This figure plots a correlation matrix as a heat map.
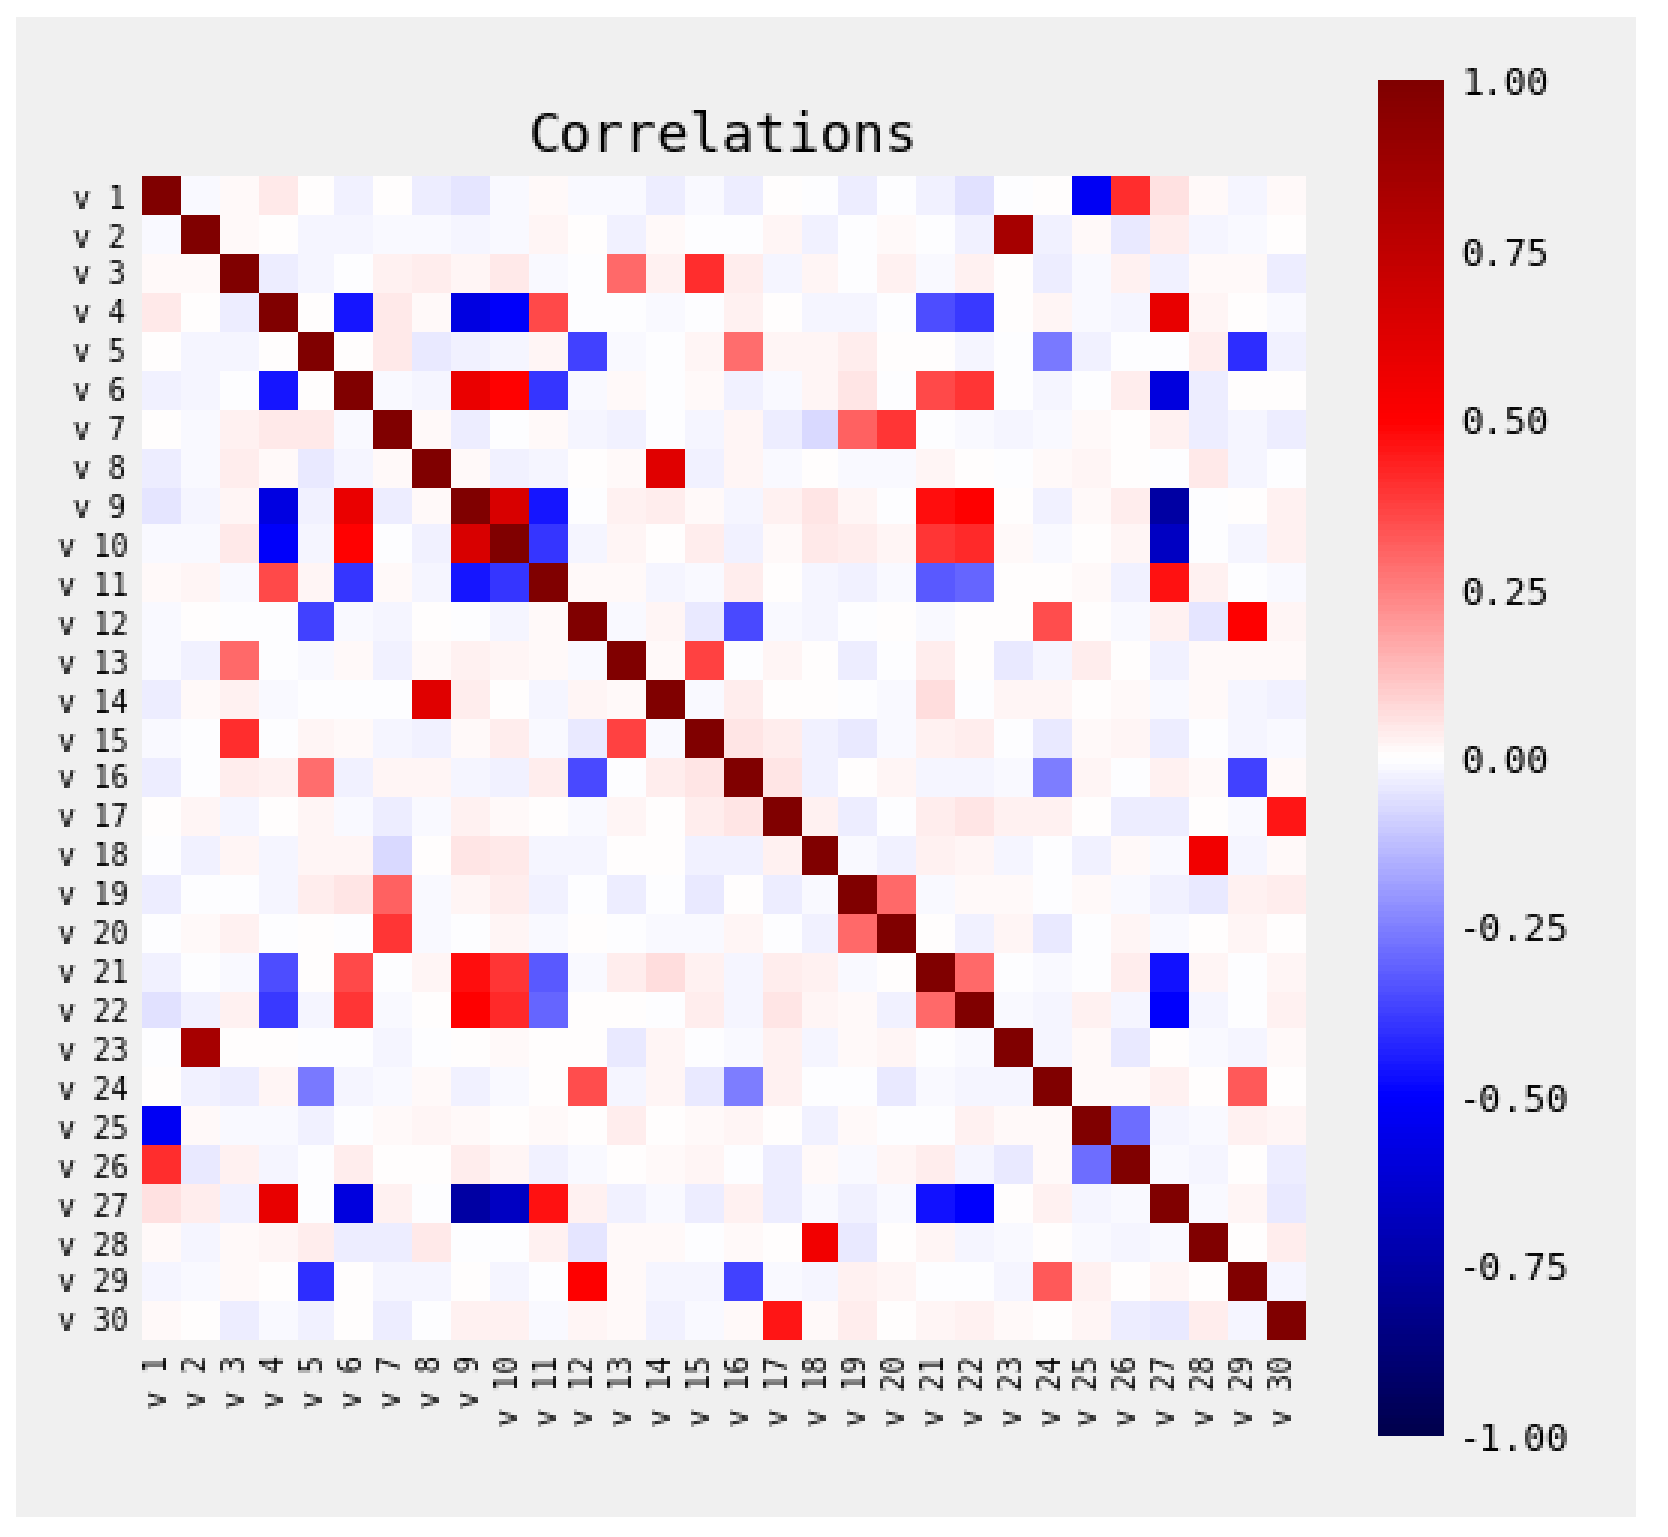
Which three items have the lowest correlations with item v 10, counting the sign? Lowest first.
v 27, v 4, v 11
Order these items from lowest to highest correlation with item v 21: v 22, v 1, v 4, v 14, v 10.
v 4, v 1, v 14, v 22, v 10
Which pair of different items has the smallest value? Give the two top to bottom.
v 9, v 27
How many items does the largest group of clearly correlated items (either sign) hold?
8
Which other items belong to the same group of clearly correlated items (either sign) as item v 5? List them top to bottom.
v 12, v 16, v 24, v 29
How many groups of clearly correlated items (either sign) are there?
9
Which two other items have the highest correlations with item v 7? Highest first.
v 20, v 19
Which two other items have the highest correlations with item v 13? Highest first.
v 15, v 3
